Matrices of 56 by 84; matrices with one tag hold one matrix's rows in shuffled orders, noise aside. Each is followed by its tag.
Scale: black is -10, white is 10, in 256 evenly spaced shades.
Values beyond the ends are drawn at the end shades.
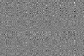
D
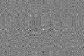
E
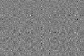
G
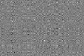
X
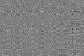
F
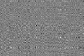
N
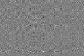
E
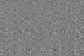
G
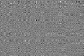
N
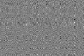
D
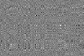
N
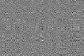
F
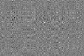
X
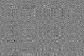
X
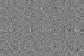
G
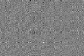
E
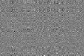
X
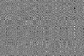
D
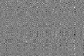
D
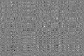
X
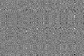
D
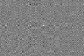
E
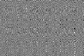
D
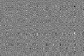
D
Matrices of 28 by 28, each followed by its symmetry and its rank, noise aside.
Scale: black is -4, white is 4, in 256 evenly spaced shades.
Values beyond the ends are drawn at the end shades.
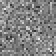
symmetric, rank six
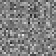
no symmetry, rank six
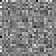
no symmetry, rank four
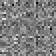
no symmetry, rank six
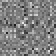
symmetric, rank four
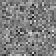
no symmetry, rank six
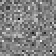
symmetric, rank six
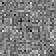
symmetric, rank five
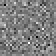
symmetric, rank six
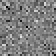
symmetric, rank six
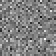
no symmetry, rank five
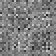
symmetric, rank four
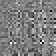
no symmetry, rank four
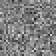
antisymmetric, rank six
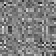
no symmetry, rank four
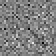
symmetric, rank five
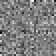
antisymmetric, rank six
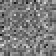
symmetric, rank four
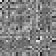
symmetric, rank five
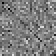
symmetric, rank six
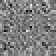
no symmetry, rank four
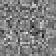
no symmetry, rank five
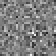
symmetric, rank five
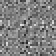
antisymmetric, rank six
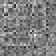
symmetric, rank five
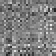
no symmetry, rank four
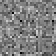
symmetric, rank six
